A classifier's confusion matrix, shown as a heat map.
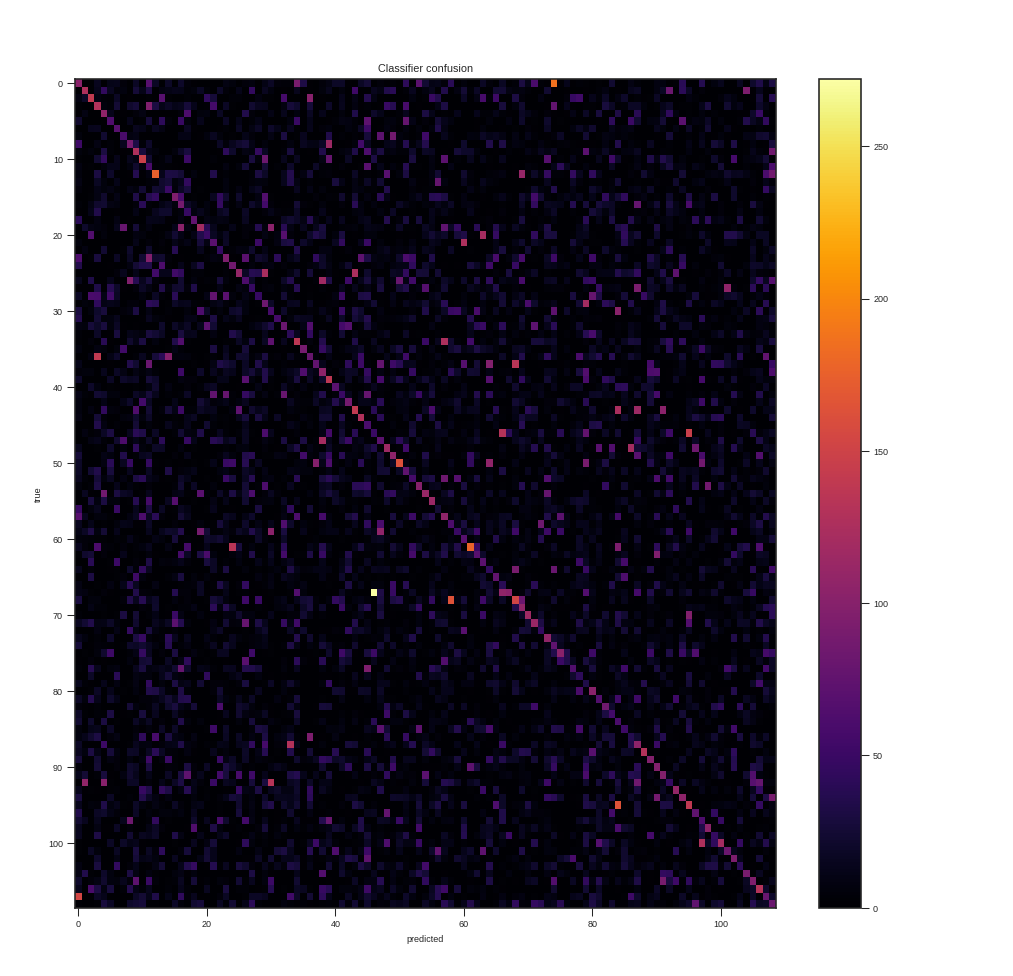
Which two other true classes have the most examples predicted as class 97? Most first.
100, 50
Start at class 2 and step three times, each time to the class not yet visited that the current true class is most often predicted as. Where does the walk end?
11
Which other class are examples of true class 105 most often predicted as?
91
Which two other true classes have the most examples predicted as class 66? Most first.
46, 67
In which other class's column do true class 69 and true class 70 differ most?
95
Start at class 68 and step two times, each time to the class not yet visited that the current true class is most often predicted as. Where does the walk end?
72
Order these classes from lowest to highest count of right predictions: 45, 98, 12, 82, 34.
45, 82, 98, 34, 12
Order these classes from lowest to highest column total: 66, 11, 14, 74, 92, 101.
101, 14, 66, 92, 74, 11
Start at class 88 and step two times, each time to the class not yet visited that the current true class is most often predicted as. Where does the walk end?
78
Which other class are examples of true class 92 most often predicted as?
30
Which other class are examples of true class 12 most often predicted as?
69
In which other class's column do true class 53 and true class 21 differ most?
60
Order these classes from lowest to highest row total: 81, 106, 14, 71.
14, 81, 106, 71
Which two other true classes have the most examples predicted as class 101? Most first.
27, 77
